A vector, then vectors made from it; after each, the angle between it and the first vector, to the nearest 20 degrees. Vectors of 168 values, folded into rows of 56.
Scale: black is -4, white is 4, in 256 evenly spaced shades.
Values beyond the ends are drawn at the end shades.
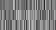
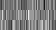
40 degrees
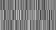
40 degrees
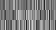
20 degrees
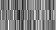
100 degrees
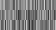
160 degrees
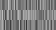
60 degrees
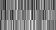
60 degrees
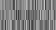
160 degrees
